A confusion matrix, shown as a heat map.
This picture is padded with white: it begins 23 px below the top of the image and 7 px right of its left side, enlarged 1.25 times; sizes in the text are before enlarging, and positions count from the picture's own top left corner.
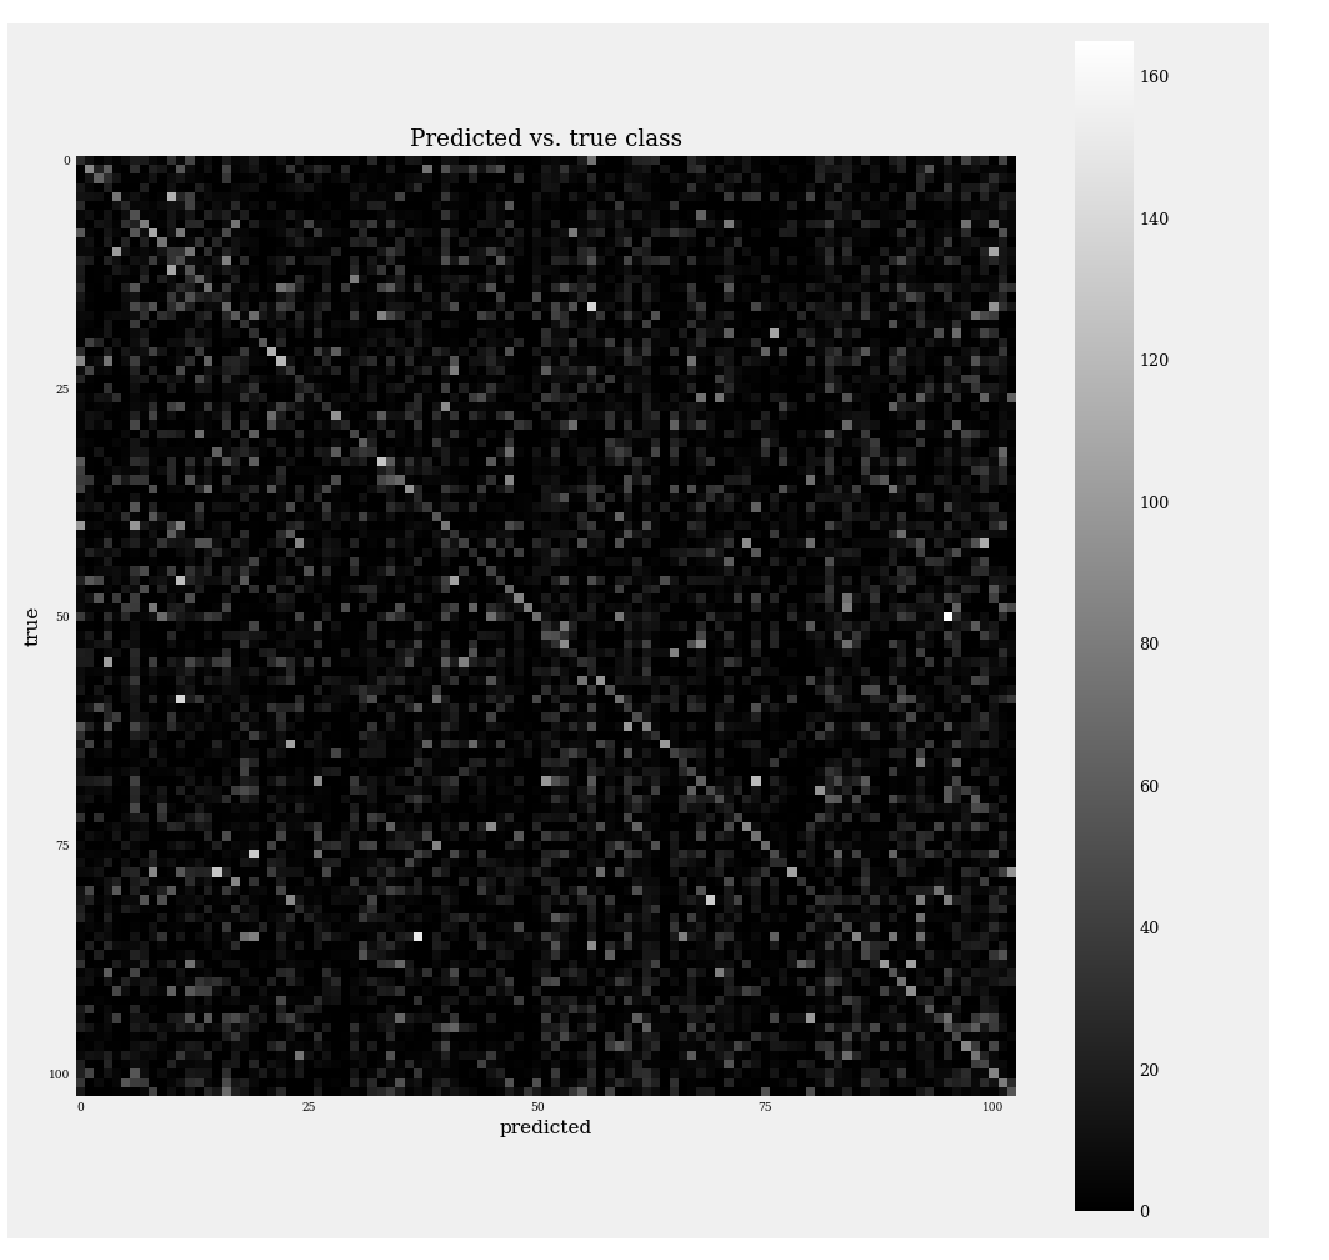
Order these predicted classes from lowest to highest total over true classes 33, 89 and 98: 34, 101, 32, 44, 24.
32, 44, 101, 24, 34
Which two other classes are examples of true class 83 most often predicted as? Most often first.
92, 52
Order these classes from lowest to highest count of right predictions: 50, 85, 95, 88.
95, 50, 85, 88
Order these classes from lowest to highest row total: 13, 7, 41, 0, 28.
13, 41, 0, 28, 7
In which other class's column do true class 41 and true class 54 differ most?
65
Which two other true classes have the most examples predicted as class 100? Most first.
10, 16
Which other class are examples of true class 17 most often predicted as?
33
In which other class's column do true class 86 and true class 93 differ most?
56
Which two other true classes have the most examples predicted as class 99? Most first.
42, 26
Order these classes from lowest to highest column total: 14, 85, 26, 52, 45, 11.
85, 26, 45, 14, 11, 52
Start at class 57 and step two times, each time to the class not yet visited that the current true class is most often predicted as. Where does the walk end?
3
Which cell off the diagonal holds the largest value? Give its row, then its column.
50, 95
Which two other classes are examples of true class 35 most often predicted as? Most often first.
47, 80
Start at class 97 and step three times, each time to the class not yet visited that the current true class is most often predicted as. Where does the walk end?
16
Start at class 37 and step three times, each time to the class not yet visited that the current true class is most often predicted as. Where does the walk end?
74
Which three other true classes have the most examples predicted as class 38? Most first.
1, 64, 74
